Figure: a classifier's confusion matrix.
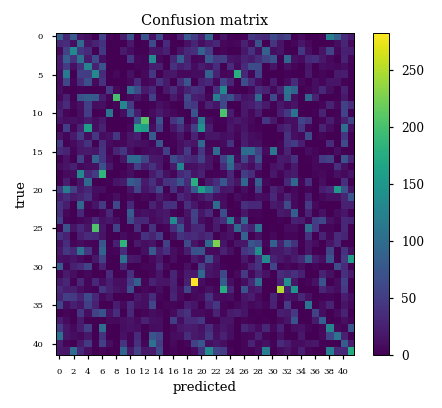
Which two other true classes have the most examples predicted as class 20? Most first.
12, 11
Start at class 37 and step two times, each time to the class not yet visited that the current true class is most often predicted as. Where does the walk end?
31
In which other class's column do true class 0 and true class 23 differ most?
38
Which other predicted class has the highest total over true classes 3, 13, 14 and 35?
32
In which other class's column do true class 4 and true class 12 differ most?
11
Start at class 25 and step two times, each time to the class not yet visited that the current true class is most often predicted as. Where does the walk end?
1
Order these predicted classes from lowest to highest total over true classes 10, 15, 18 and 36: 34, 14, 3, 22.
34, 14, 22, 3
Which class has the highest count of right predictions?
8
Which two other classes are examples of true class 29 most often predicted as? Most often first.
41, 9
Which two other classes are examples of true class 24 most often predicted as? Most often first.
16, 26
